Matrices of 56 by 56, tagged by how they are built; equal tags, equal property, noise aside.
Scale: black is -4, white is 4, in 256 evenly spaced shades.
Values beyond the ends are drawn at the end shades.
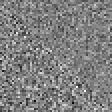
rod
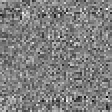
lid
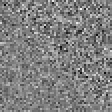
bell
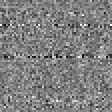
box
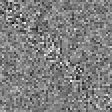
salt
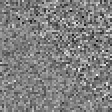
bell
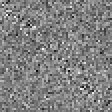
salt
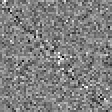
salt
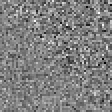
bell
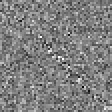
salt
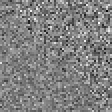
bell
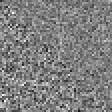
rod
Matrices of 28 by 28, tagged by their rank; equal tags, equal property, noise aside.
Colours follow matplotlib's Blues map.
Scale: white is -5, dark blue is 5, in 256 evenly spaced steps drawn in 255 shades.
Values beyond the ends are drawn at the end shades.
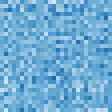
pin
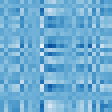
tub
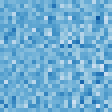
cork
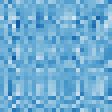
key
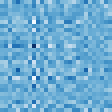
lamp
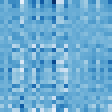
lamp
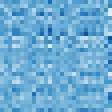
lamp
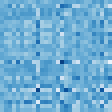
lamp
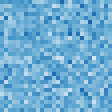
pin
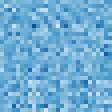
pin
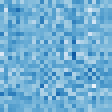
cork
